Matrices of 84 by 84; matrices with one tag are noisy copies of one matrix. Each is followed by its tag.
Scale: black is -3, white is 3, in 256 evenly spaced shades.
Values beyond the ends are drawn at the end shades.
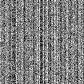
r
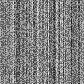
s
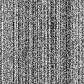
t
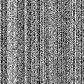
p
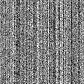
s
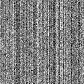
s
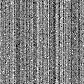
s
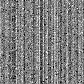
r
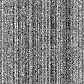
t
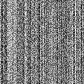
p
